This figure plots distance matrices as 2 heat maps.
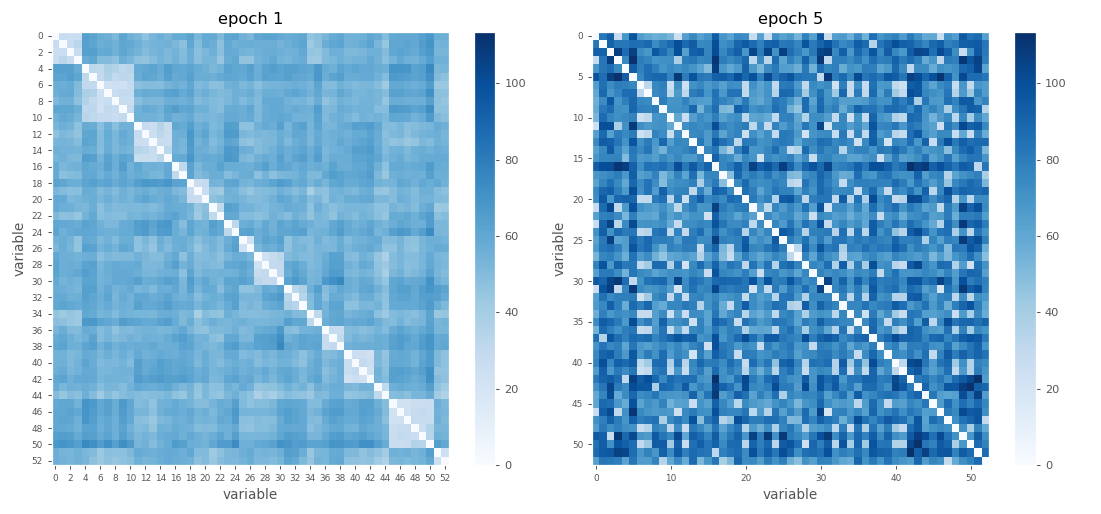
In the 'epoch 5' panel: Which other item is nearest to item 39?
13
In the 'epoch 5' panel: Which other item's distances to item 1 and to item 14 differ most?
26
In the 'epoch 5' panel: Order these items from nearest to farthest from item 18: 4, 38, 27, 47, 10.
27, 47, 4, 10, 38
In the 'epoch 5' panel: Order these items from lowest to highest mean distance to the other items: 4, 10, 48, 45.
10, 48, 45, 4
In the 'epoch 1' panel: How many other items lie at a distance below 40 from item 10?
6
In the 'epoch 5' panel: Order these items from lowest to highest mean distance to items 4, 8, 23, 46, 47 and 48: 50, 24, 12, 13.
12, 24, 13, 50
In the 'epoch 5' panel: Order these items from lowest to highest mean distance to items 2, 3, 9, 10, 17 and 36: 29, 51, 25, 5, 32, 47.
32, 47, 29, 25, 51, 5
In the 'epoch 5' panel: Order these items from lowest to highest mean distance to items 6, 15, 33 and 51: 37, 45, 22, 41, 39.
22, 41, 45, 39, 37
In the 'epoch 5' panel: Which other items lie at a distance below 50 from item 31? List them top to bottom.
0, 3, 11, 21, 23, 46
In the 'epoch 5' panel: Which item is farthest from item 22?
16
